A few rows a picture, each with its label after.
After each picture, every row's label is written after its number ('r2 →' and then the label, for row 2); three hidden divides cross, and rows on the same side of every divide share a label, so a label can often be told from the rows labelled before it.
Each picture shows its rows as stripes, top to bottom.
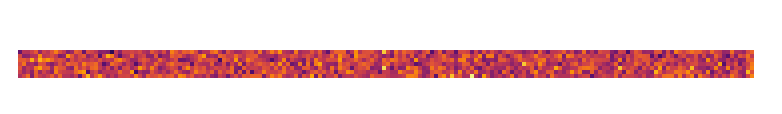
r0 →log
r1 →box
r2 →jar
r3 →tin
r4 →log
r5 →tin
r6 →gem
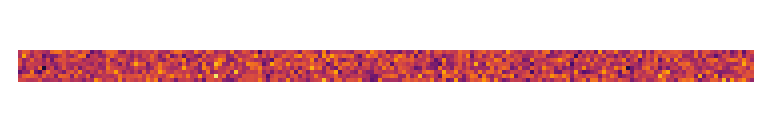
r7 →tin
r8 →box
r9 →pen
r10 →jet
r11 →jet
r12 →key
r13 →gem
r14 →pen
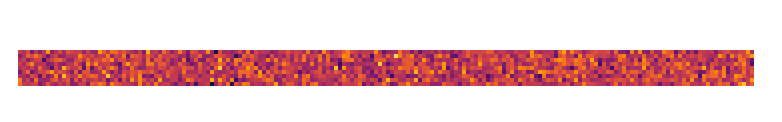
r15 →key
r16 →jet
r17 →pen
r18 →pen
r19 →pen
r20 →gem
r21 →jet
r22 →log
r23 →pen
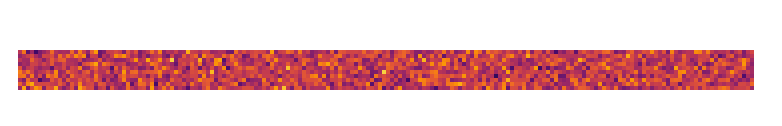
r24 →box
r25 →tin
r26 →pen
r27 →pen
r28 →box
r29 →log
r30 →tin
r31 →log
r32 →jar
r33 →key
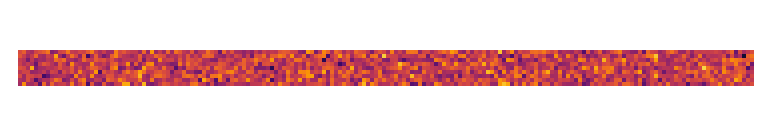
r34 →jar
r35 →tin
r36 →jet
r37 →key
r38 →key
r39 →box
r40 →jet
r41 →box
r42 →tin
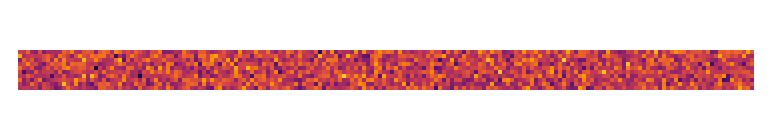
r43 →box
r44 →pen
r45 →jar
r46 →tin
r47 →key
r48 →key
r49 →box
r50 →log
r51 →jet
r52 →pen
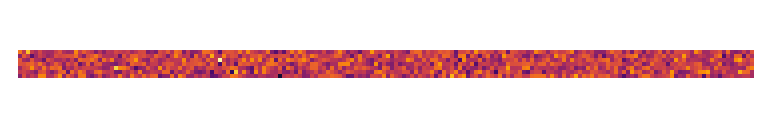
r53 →tin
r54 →log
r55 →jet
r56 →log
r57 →tin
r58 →key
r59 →jar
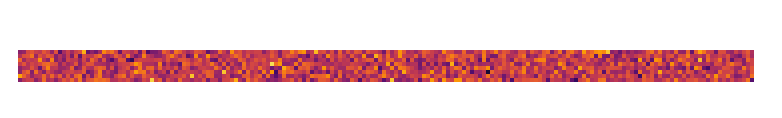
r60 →box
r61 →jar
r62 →tin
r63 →log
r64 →key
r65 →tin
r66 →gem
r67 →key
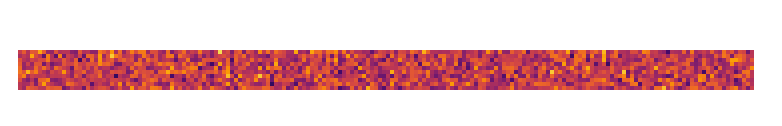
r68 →pen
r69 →pen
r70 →pen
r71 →pen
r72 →log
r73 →gem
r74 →jet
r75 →key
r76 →jar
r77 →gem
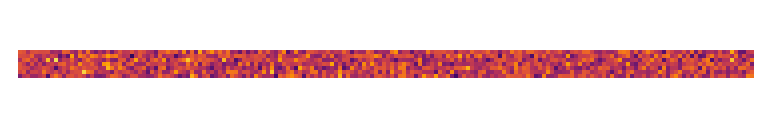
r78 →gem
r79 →box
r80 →log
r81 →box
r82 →box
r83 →tin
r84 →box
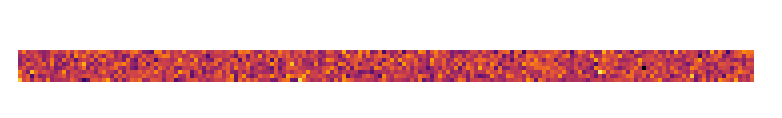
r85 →jet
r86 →jet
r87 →key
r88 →tin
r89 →key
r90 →pen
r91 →log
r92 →jet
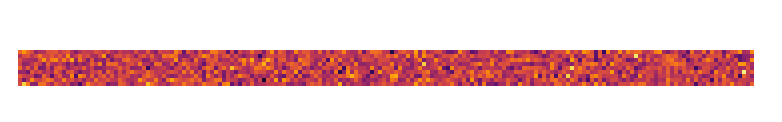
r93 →log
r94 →jar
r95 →tin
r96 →pen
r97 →tin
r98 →pen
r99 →key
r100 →gem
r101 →gem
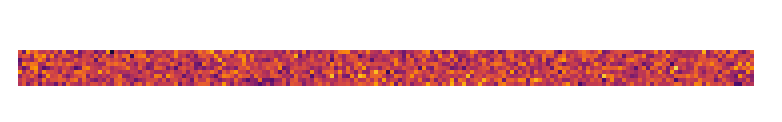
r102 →log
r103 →gem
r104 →pen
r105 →tin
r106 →jet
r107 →jar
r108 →box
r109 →jar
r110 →jar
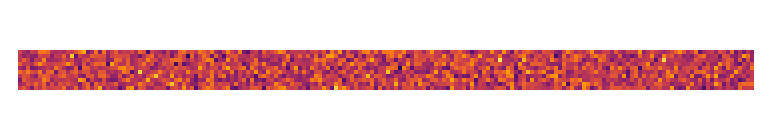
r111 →tin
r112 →key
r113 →jar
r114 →jar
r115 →gem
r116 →log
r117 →gem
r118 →jar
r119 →gem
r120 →gem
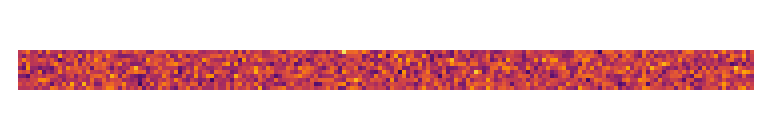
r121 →jet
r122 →pen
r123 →gem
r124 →jar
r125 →jet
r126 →jet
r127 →key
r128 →key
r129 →box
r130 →pen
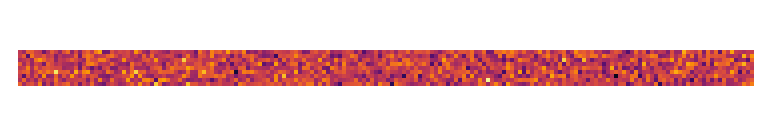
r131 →gem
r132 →pen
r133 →gem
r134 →pen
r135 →log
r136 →log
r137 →gem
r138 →key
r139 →jet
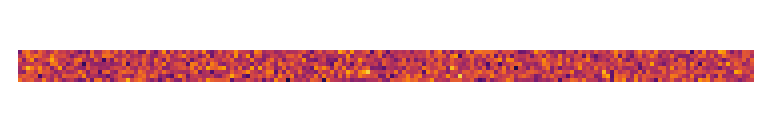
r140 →box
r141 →key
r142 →log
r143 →log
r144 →gem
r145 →box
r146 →tin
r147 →gem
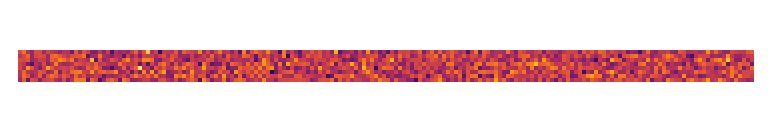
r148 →gem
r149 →jar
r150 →jar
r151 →box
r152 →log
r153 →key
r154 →log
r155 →box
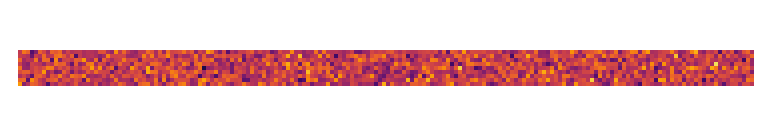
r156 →jar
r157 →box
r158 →tin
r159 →pen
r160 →pen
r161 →gem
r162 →tin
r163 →gem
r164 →gem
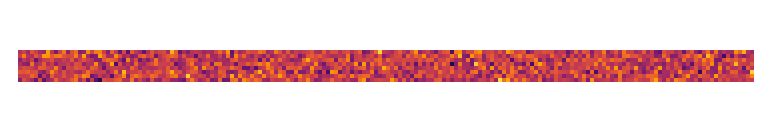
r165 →pen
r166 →jar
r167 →box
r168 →jet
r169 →tin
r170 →log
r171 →log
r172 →box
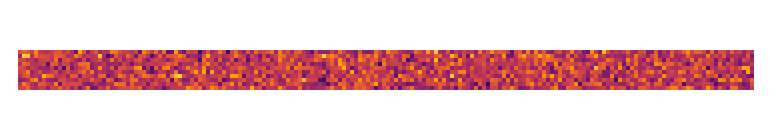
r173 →box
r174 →jar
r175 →tin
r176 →tin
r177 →jet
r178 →tin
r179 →jar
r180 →jet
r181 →tin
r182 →log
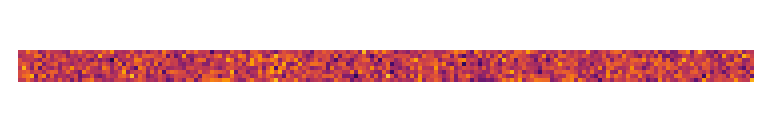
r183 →box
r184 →pen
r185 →log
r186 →log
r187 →tin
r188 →log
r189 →tin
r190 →log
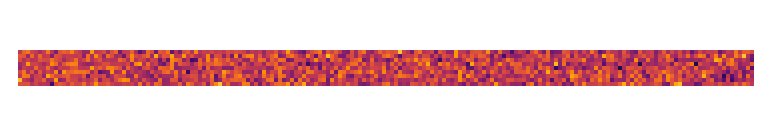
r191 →key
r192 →pen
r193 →gem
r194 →gem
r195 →key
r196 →tin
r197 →tin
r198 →tin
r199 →jet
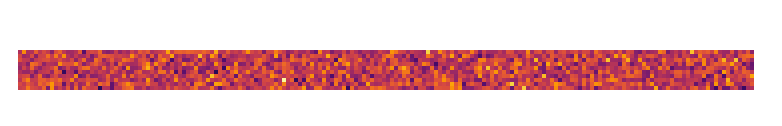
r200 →gem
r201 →gem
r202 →box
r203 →pen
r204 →key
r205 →box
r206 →log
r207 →jar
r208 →gem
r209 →tin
